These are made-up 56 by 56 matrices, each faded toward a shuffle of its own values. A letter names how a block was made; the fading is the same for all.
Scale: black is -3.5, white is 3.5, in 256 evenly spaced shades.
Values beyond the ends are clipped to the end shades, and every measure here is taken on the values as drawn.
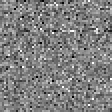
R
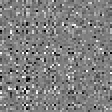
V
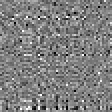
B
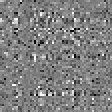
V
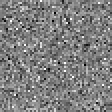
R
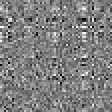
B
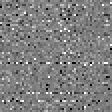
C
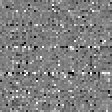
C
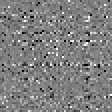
C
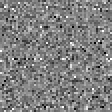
R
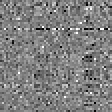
B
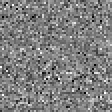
R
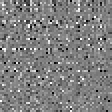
C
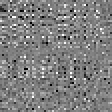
V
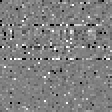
C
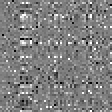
V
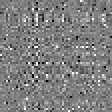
V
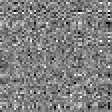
B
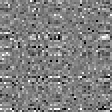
V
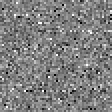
R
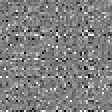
V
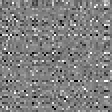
V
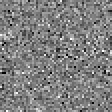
R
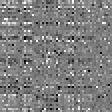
V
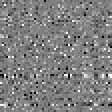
C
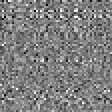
B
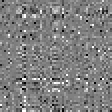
V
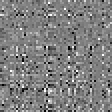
V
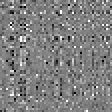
V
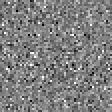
R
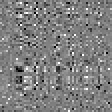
V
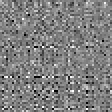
B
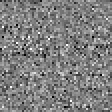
R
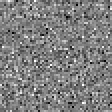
R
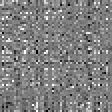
V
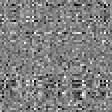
B
